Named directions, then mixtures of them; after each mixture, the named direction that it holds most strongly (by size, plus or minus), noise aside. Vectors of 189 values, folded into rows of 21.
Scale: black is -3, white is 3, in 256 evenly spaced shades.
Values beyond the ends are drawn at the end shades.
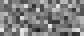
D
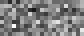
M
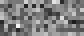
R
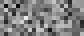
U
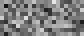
U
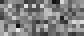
R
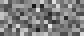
D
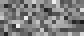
R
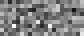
M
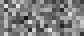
U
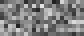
R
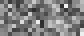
M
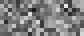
M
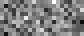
U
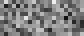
U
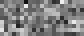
R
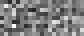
M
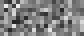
U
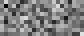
U
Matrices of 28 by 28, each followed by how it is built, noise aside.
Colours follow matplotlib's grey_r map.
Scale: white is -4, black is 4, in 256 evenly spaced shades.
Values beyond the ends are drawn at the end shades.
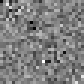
block diagonal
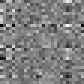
low rank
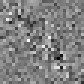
banded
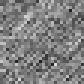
Hankel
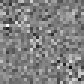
block diagonal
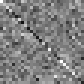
diagonal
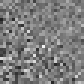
lower triangular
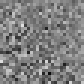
lower triangular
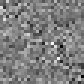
block diagonal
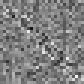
banded
